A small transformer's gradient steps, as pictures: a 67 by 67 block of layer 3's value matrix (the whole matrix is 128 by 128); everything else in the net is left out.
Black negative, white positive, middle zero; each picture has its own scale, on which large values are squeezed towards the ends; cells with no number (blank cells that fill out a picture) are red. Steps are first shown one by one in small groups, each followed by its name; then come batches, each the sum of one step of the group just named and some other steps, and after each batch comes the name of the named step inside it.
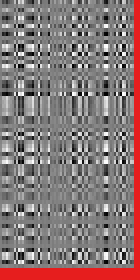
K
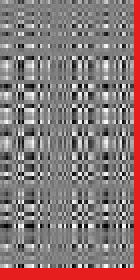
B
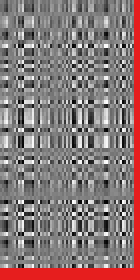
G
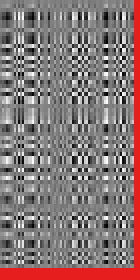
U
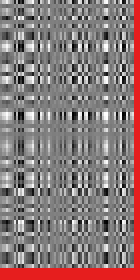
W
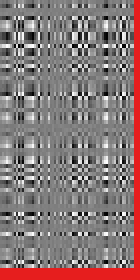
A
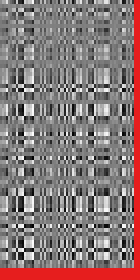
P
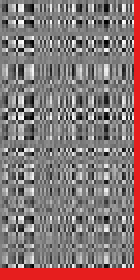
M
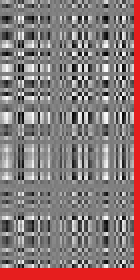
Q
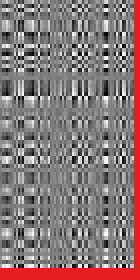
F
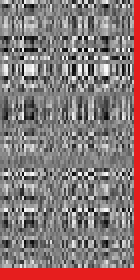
M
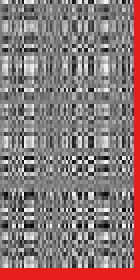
P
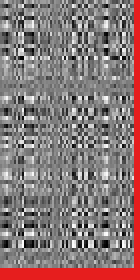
A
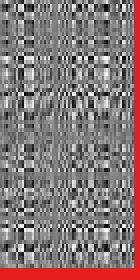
P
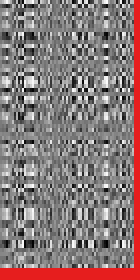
W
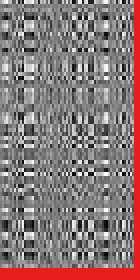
W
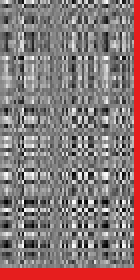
U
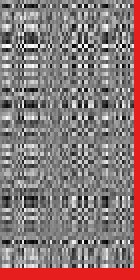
A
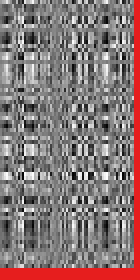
U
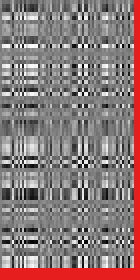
B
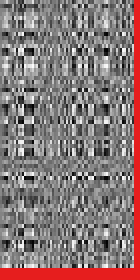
F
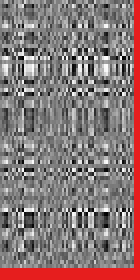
K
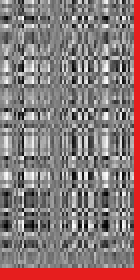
W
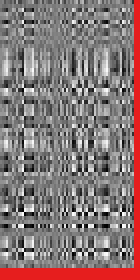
P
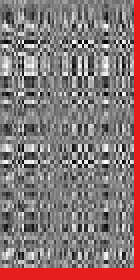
K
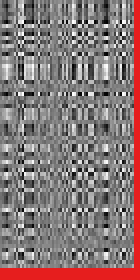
K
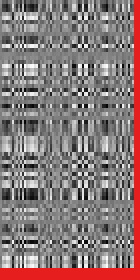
B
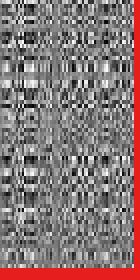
M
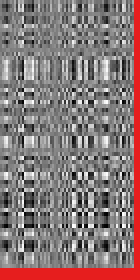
G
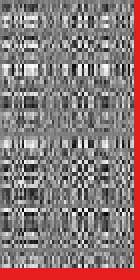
G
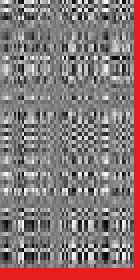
W
